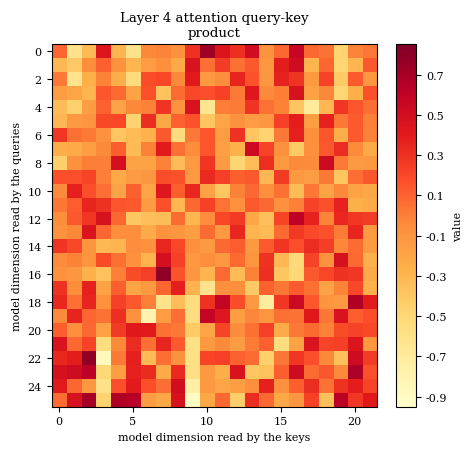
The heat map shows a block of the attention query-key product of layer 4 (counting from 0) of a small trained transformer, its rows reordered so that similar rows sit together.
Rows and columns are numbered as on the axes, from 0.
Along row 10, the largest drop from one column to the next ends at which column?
10
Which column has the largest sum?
20
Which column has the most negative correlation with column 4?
12
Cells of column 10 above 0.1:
10
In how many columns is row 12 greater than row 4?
16
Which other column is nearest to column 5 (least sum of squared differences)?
1
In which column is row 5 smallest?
5
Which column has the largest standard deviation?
9
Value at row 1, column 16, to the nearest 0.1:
0.5
